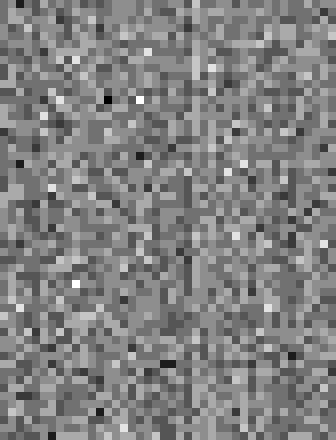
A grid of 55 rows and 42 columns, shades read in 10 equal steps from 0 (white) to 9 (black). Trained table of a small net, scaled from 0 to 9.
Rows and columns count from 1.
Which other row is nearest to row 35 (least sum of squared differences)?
50
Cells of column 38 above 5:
8
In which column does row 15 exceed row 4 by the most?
4
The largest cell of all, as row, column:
13, 14
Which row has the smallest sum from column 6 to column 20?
55
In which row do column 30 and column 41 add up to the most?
52
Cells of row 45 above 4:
19
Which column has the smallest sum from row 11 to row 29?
27
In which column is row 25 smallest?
12
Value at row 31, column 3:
7
